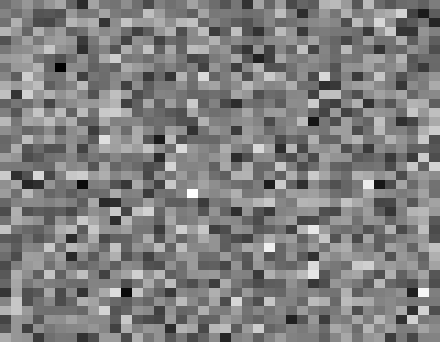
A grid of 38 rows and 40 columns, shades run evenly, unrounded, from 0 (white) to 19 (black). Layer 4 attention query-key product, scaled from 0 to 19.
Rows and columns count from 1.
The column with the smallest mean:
39
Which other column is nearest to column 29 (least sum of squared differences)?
33
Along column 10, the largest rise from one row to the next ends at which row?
3
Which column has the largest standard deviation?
29
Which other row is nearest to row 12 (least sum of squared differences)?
24
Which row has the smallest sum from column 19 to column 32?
23
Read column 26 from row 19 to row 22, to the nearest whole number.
4 12 4 10
